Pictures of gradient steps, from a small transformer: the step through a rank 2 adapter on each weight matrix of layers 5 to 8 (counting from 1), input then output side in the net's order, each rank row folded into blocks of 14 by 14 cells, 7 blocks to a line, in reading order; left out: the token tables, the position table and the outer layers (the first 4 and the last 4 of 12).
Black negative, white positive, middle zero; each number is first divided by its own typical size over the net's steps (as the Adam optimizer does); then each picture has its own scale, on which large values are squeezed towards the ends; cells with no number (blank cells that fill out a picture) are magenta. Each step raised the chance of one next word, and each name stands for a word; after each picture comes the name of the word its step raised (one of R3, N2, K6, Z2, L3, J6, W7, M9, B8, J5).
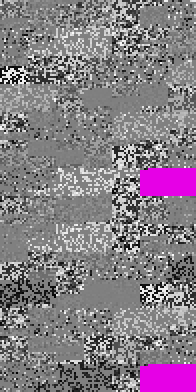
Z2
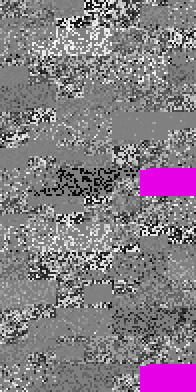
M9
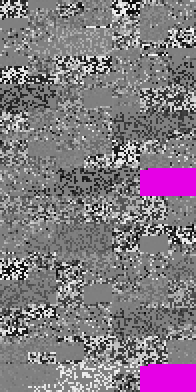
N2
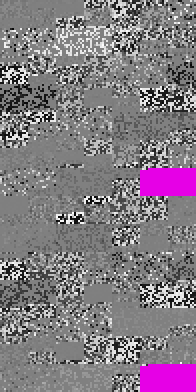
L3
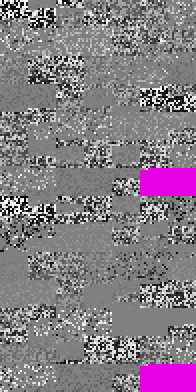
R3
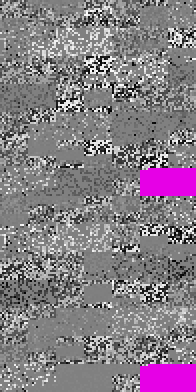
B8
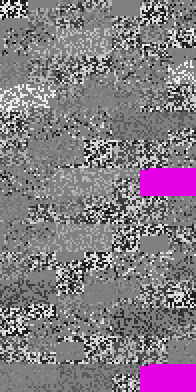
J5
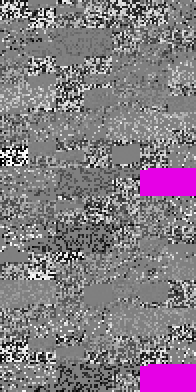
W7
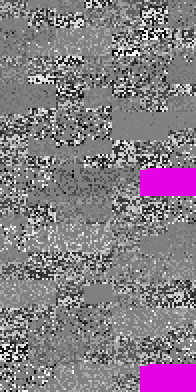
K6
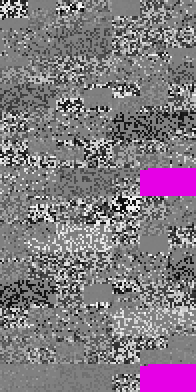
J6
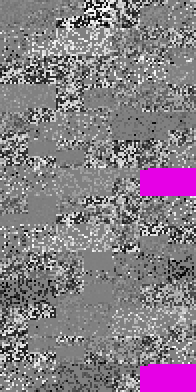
Z2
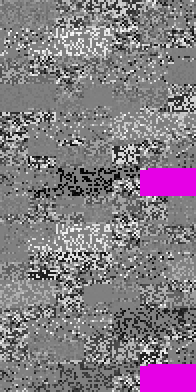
M9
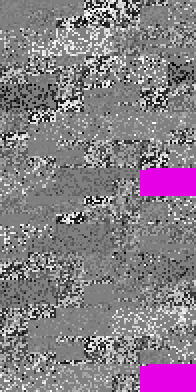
L3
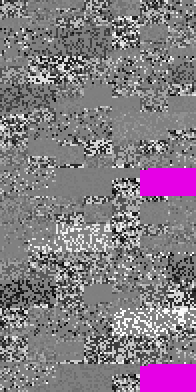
J6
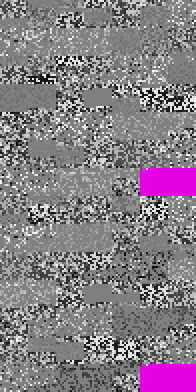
R3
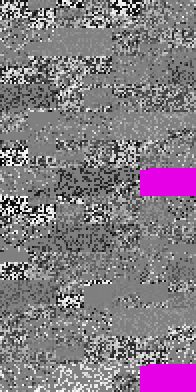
N2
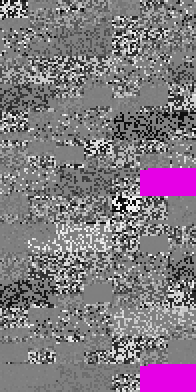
J6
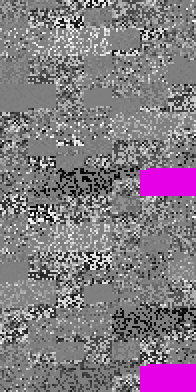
M9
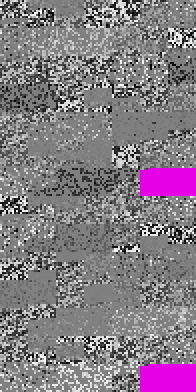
N2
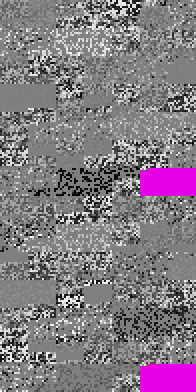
M9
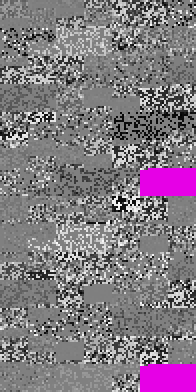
K6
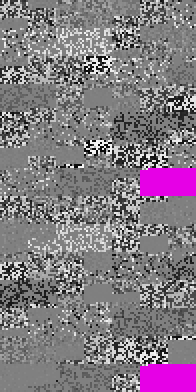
B8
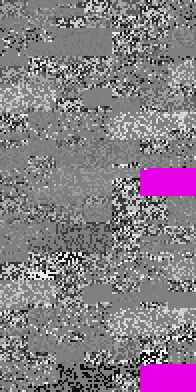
W7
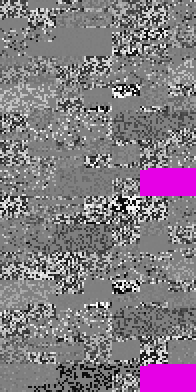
W7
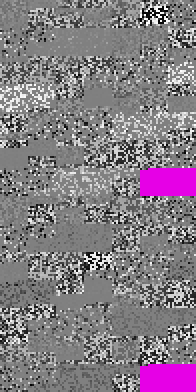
J5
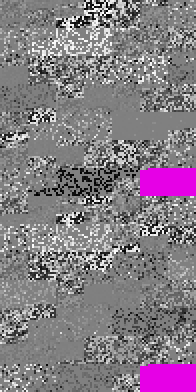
M9
